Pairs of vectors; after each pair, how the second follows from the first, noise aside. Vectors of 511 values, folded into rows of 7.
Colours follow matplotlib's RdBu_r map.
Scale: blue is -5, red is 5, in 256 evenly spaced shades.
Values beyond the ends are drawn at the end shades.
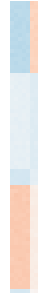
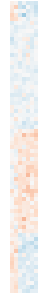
wrapped around, shrunk.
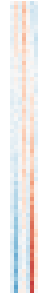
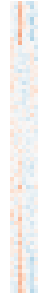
wrapped around, shrunk.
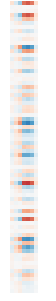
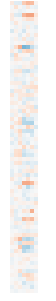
shrunk.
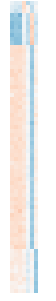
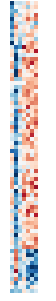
reversed, scaled up.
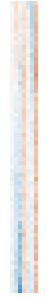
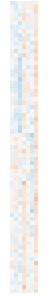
wrapped around, shrunk.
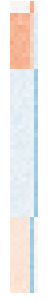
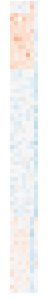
shrunk.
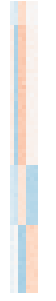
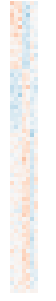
reversed, shrunk.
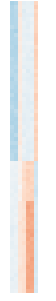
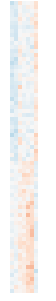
shrunk.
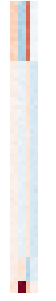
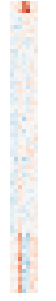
reversed, shrunk.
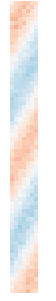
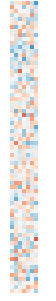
shuffled.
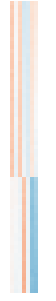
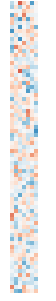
shuffled.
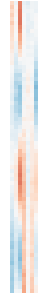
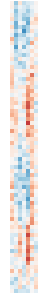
wrapped around.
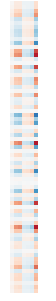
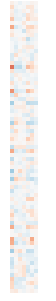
reversed, shrunk.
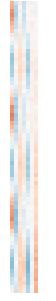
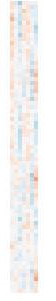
reversed, shrunk.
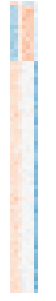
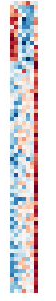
negated, scaled up.
